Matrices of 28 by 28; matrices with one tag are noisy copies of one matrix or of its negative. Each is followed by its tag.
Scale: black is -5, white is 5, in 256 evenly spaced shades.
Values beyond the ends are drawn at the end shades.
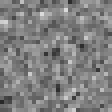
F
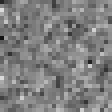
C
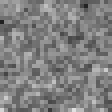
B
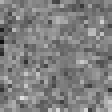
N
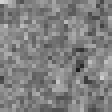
C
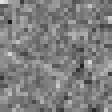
C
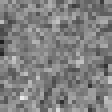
N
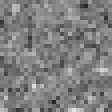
B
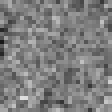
N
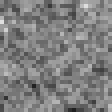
B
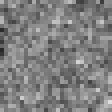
N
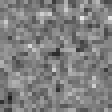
F
